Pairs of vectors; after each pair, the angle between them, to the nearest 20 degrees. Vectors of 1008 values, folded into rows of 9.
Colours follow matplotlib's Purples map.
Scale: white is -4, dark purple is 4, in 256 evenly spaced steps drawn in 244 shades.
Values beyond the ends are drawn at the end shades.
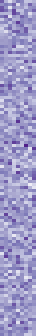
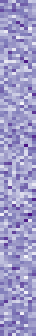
60 degrees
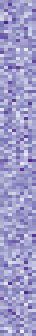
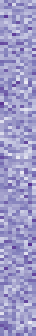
80 degrees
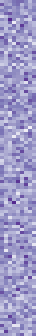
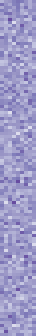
20 degrees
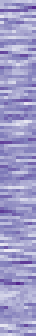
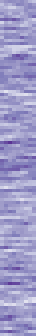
60 degrees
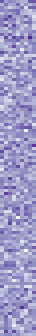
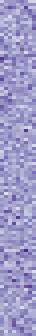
160 degrees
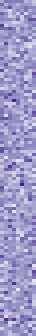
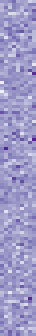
80 degrees
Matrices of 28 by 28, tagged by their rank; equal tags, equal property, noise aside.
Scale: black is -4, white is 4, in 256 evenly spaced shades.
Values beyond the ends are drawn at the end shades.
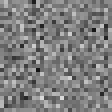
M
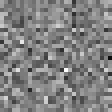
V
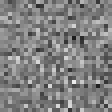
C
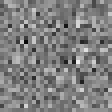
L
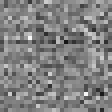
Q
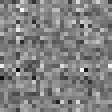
C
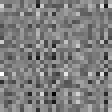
L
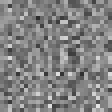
Q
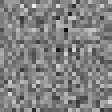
M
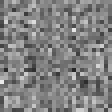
Q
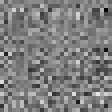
Q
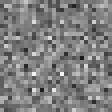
M
